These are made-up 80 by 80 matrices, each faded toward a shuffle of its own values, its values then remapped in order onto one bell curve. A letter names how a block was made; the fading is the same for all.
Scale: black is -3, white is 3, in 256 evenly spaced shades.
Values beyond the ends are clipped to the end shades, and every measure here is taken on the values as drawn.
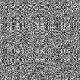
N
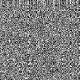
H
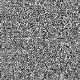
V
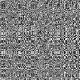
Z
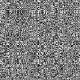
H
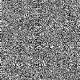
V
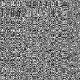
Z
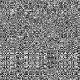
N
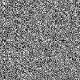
V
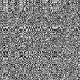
N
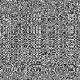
N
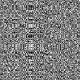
Z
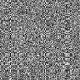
Z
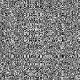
H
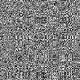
H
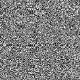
V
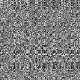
Z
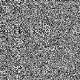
V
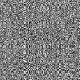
Z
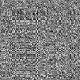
Z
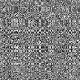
N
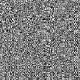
H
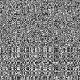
N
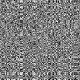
Z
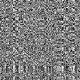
Z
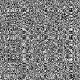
Z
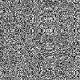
H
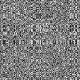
Z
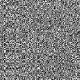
H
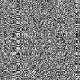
Z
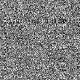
V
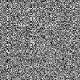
H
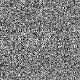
V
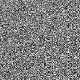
V
